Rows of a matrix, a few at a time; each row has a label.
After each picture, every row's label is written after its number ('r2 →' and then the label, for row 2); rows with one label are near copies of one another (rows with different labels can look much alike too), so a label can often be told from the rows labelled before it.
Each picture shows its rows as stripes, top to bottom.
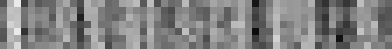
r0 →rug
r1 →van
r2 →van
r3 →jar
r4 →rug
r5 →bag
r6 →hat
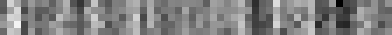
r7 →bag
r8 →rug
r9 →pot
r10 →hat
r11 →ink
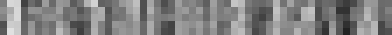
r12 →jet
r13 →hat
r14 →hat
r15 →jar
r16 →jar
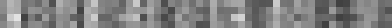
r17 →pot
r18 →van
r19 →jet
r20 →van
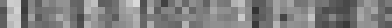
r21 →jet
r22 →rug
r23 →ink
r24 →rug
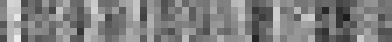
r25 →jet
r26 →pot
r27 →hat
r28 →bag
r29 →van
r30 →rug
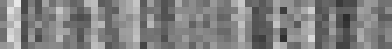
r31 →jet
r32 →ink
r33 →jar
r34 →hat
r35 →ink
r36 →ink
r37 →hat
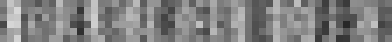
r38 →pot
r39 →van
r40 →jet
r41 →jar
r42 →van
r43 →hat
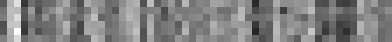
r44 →rug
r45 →ink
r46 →jet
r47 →rug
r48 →rug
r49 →hat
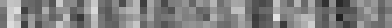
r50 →pot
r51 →jet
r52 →bag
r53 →ink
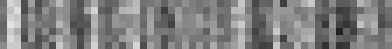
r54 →ink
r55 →jet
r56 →jar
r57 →jar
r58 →bag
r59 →ink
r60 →pot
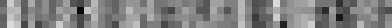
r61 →bag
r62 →van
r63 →bag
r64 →ink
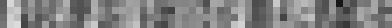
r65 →bag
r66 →jar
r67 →ink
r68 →jet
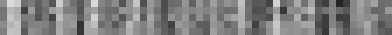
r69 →pot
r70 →ink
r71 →pot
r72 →van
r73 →van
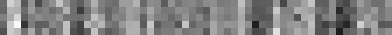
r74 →ink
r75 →bag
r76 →hat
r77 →rug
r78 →bag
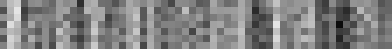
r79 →van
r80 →rug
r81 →hat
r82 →bag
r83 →pot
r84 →bag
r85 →pot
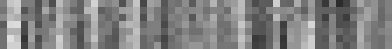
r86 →pot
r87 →jet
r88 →pot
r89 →ink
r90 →ink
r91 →ink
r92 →ink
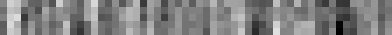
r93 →pot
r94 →jet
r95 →jet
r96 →bag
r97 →bag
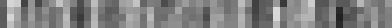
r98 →ink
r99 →bag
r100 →bag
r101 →bag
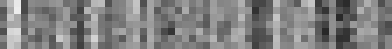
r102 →hat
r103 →rug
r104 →bag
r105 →van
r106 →jar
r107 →pot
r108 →bag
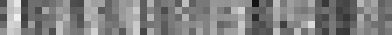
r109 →rug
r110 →jet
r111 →rug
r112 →ink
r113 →pot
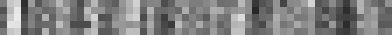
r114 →ink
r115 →rug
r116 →jet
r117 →jar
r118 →jet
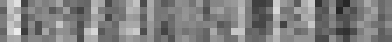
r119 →hat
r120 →bag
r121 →hat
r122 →ink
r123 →jet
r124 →van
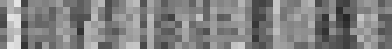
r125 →hat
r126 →bag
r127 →jar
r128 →rug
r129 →van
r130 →rug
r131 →jet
